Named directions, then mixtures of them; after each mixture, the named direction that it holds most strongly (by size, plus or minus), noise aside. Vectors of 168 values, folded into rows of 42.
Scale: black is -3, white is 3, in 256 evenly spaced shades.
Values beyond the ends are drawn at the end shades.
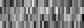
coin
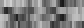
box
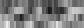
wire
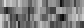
box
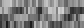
wire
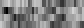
box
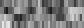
wire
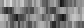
box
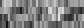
wire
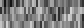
coin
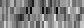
coin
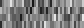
coin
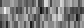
coin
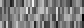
coin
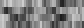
box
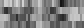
box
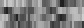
box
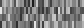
coin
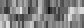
wire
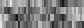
box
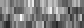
wire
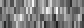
coin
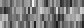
coin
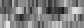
wire
